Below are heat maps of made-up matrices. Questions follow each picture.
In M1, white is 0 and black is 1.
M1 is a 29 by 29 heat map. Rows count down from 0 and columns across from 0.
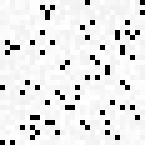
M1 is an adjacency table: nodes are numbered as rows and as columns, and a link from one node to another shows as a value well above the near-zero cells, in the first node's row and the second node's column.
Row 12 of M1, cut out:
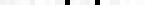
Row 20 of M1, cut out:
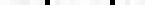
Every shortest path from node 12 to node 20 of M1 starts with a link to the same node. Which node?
node 13
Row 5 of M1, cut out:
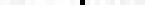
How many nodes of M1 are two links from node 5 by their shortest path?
1
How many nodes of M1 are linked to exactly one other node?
4
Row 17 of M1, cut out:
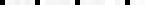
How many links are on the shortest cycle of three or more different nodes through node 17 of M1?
5
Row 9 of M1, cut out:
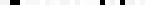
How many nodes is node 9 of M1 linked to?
4
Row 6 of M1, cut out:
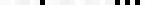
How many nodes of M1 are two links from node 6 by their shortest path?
5
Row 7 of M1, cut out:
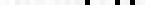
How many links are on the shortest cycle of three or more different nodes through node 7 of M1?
5
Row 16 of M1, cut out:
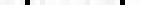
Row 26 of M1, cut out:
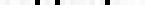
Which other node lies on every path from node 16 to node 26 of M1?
node 24
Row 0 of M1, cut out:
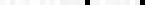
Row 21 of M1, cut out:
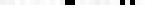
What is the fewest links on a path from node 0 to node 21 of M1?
4
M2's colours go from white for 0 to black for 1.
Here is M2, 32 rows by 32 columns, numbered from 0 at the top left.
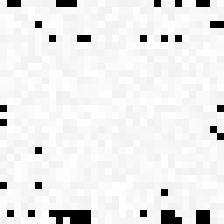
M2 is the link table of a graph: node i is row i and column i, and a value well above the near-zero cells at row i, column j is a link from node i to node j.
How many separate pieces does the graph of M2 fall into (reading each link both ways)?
5
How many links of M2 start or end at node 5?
9
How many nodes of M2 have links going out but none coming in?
8
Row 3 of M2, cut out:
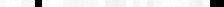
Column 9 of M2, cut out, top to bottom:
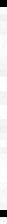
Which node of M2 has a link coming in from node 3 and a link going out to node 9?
node 30
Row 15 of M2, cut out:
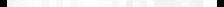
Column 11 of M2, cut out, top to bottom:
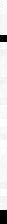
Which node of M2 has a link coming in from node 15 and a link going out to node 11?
node 31
